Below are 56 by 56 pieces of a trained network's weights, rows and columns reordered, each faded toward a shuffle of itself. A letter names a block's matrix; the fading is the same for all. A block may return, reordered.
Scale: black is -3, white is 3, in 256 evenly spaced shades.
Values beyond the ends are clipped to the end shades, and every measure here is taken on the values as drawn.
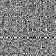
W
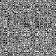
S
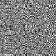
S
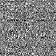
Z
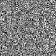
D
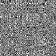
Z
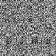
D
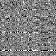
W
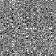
Z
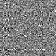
Z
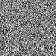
D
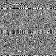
W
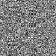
D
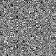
Z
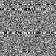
W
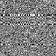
W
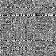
W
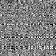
W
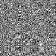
Z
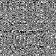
Z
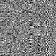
S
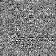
Z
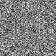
D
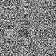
D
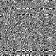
W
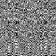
S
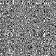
Z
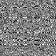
W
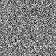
D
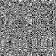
S
